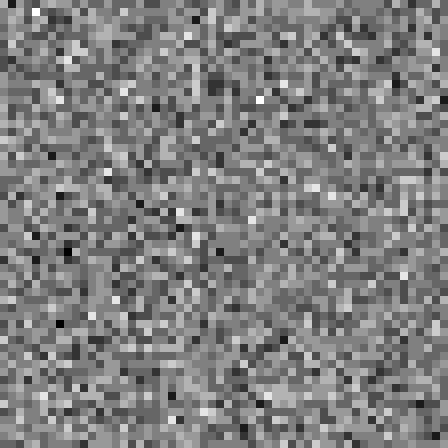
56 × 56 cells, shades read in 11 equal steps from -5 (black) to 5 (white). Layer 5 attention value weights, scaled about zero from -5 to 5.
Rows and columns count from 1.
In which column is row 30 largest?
25
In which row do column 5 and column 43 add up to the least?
30
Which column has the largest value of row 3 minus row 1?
2
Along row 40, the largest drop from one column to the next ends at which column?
17
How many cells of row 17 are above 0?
18
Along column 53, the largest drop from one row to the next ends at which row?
51
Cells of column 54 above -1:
27
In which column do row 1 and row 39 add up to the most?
7
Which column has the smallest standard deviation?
38
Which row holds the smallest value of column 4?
48
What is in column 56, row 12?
-1
